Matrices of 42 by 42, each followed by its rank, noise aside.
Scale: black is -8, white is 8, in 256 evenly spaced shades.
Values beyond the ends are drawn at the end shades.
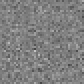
seven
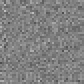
seven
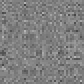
five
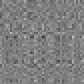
four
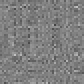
five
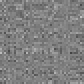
five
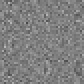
six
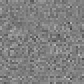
six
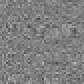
five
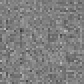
six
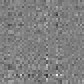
three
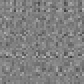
three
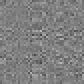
four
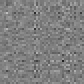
three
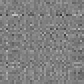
five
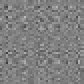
three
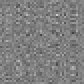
four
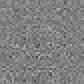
seven
